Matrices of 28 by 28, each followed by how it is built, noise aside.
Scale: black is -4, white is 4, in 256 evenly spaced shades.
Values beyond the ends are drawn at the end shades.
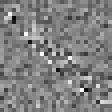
banded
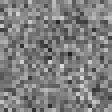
noise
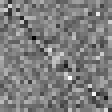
banded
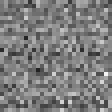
repeating columns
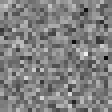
noise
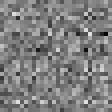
low rank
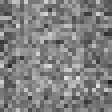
blocks
